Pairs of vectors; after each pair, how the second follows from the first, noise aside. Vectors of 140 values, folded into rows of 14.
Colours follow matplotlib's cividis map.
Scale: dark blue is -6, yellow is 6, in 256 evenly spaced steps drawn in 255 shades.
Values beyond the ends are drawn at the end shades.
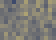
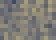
copied.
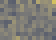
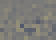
wrapped around, partly zeroed.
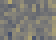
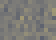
wrapped around, negated, shrunk.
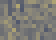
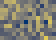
wrapped around, negated, scaled up.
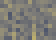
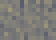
reversed, negated, shrunk.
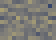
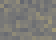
wrapped around, negated, shrunk.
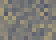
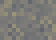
reversed, shrunk.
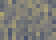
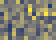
wrapped around, negated, scaled up.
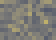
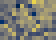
wrapped around, negated, scaled up.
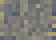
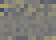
reversed, partly zeroed.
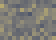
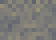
reversed, negated, shrunk.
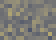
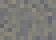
wrapped around, negated, shrunk.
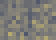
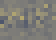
reversed, partly zeroed.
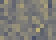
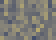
copied.
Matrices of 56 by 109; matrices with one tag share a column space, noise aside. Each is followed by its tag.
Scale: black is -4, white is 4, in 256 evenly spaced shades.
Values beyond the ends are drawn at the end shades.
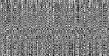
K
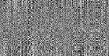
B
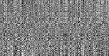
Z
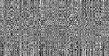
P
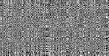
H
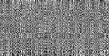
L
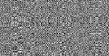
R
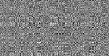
R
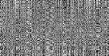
B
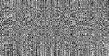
P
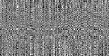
K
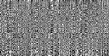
L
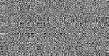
R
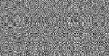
R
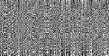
L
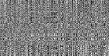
Z
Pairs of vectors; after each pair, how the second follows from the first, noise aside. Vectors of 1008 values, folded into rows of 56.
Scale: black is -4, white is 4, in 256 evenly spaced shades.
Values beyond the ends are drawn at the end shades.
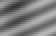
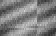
wrapped around.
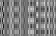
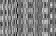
wrapped around.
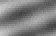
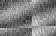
wrapped around.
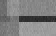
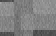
wrapped around, shrunk.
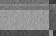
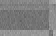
negated, shrunk.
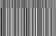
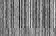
reversed, negated.
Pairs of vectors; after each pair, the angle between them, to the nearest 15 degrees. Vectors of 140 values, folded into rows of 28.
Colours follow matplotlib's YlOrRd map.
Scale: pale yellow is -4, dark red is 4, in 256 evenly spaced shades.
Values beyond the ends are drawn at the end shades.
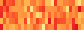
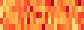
165 degrees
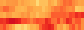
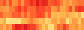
165 degrees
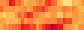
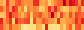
120 degrees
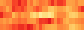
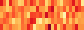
105 degrees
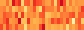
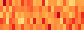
105 degrees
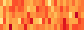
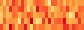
30 degrees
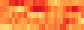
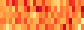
60 degrees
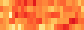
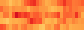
60 degrees
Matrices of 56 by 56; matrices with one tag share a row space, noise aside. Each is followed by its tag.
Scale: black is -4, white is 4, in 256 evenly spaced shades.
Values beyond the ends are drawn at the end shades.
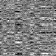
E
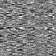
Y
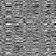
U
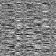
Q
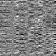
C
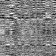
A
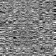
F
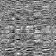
Q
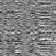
E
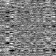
A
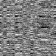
E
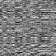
E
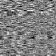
Y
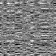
E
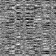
Q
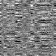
E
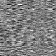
Y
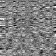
F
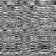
E
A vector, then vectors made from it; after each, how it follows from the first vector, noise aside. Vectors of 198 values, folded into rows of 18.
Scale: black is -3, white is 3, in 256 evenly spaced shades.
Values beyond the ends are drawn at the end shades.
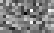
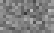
shrunk.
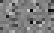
negated, partly zeroed.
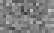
shrunk.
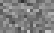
wrapped around, shrunk.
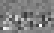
wrapped around, partly zeroed.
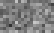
wrapped around, shrunk.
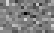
partly zeroed.
